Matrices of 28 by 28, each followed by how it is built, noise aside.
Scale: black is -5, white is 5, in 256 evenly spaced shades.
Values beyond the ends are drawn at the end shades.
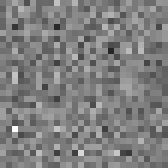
low rank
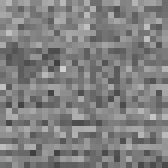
blocks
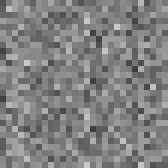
repeating rows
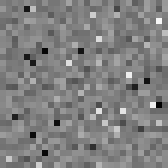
sparse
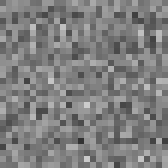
blocks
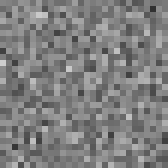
noise
